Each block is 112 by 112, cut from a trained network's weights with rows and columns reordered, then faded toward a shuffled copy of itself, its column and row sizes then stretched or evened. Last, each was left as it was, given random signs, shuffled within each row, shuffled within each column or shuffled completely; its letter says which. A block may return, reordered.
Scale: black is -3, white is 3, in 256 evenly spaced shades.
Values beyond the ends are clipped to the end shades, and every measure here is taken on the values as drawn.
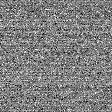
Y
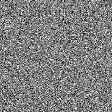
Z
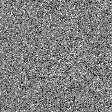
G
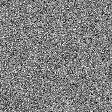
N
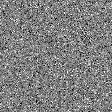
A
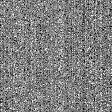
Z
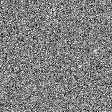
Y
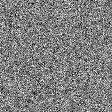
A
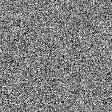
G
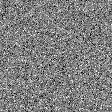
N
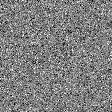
N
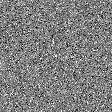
N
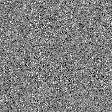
G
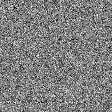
Y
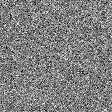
N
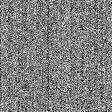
Z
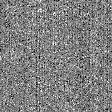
Z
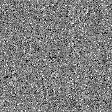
G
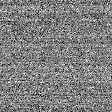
Z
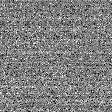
Y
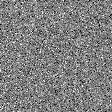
N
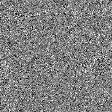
G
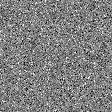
N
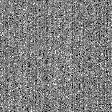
Z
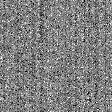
Z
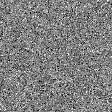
Y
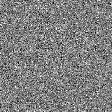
Z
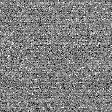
Z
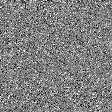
Y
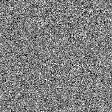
G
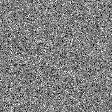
A
